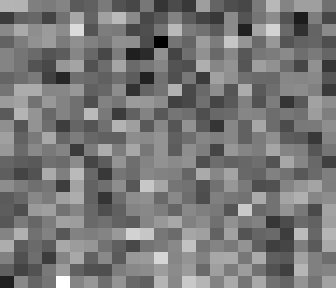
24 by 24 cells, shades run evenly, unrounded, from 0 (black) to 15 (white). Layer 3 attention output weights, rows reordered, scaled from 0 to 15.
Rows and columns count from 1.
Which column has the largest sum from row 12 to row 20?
11
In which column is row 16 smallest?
5
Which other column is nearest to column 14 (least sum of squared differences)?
24
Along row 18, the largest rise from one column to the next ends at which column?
18
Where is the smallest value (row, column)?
4, 12
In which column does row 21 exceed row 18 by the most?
1
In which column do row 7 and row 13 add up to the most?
17
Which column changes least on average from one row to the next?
23
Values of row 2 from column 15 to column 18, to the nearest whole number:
4 3 8 5
